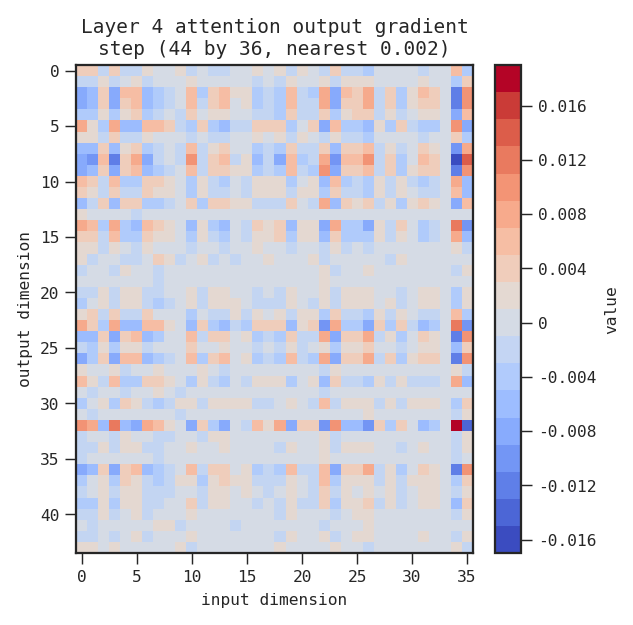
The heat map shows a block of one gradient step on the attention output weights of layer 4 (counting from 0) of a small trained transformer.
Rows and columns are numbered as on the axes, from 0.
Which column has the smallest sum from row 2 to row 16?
34
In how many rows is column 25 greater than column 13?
12
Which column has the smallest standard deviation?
33
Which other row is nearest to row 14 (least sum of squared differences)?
23
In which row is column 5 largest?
8
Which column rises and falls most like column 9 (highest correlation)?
14
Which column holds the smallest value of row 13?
5
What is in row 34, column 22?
0.002
